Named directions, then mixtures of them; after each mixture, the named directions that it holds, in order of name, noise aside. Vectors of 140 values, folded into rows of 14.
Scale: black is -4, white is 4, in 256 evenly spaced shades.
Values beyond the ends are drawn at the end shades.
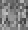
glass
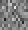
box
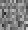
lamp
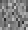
box, lamp.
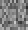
glass, lamp.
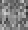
glass.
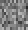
glass, lamp.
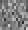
box, lamp.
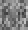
glass.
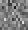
box.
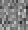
glass, lamp.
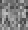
glass.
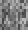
glass.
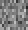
glass, lamp.
